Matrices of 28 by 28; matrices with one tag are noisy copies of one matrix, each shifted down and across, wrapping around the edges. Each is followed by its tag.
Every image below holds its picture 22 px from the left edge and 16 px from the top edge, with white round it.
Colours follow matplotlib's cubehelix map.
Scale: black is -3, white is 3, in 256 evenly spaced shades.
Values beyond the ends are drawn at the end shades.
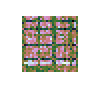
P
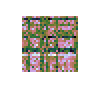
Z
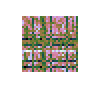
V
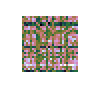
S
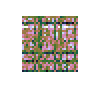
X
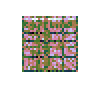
P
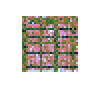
P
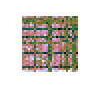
P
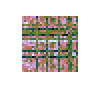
V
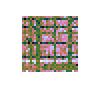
P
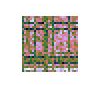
V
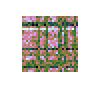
Z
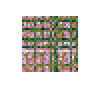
X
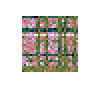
Z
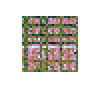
X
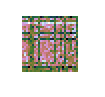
V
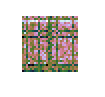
V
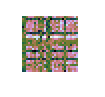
P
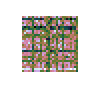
S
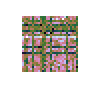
V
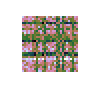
Z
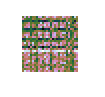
X
